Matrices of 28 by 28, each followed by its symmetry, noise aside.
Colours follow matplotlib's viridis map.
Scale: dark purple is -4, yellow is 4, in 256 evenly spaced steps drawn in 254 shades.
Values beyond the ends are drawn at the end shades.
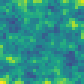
same after a half turn.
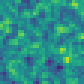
antisymmetric.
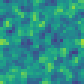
same after a half turn.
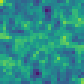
same after a half turn.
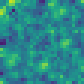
symmetric.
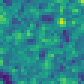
symmetric across the other diagonal.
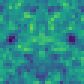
mirrored left to right.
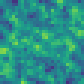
same after a half turn.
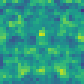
mirrored left to right.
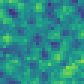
symmetric.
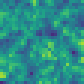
no symmetry.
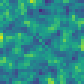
same after a half turn.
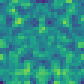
mirrored left to right.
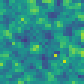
symmetric across the other diagonal.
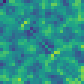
symmetric.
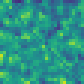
no symmetry.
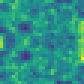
mirrored top to bottom.
